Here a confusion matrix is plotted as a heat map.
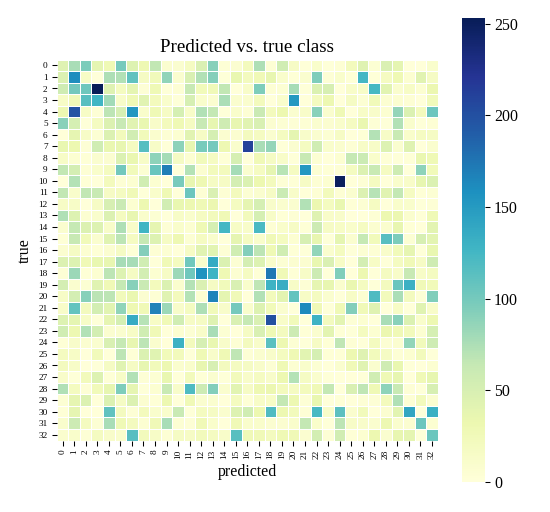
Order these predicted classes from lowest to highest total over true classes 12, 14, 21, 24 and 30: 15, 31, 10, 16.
31, 16, 15, 10
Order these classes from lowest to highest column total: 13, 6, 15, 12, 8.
8, 15, 12, 6, 13
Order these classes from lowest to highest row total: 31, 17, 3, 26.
26, 31, 3, 17
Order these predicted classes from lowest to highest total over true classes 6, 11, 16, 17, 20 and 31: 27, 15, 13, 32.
15, 32, 27, 13
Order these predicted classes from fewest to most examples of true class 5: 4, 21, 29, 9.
21, 9, 4, 29
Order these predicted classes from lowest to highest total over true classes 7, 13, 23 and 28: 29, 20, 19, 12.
19, 20, 29, 12
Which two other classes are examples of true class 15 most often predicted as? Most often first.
28, 29
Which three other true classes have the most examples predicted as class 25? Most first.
21, 8, 28
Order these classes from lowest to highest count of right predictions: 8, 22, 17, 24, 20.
17, 24, 8, 20, 22
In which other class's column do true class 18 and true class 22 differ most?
12
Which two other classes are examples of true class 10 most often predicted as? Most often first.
24, 1
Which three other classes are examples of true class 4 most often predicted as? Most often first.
1, 6, 32
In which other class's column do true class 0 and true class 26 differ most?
2
